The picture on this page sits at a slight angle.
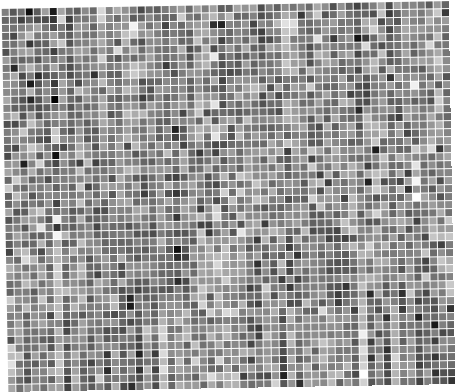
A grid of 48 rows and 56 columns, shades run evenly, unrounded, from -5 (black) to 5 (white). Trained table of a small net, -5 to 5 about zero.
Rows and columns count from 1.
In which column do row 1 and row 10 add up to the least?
4
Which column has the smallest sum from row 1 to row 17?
45
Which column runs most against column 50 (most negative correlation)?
51
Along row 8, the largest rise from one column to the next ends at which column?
3
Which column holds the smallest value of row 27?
22
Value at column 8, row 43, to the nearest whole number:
-2
